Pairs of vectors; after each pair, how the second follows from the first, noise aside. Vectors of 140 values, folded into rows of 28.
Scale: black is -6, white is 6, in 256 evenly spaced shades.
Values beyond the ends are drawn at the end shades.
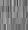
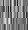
scaled up.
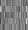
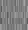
reversed, negated, shrunk.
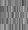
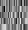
reversed, negated, scaled up.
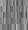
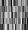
reversed, negated, scaled up.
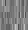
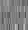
partly zeroed.
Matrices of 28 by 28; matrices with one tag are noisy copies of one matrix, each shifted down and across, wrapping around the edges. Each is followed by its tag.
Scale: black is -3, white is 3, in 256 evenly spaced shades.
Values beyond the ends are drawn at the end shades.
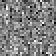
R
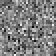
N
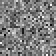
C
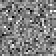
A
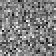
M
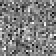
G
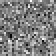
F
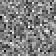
N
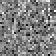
R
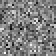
C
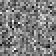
R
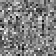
F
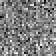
M
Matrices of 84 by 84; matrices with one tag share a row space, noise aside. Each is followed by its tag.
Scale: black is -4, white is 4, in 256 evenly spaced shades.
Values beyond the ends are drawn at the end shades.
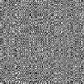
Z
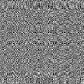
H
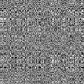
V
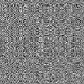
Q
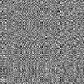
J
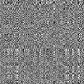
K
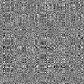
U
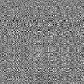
H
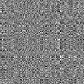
J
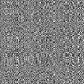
K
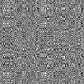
U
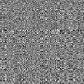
J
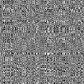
U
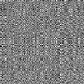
J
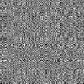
J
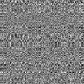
V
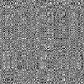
U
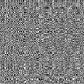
Q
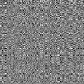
J
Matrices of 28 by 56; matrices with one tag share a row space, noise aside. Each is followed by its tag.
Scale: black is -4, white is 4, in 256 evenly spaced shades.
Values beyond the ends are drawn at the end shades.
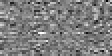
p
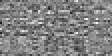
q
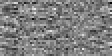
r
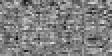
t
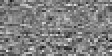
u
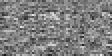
r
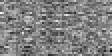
u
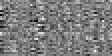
p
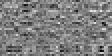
t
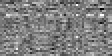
t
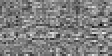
t
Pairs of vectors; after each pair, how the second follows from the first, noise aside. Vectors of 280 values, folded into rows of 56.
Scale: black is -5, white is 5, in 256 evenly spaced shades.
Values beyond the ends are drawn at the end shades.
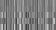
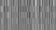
reversed, shrunk.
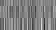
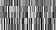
negated, scaled up.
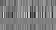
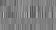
shrunk.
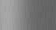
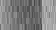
wrapped around.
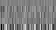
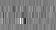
wrapped around, negated, partly zeroed.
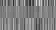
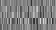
wrapped around.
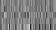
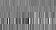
wrapped around, negated, partly zeroed.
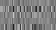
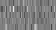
negated, partly zeroed.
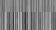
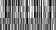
reversed, negated, scaled up.
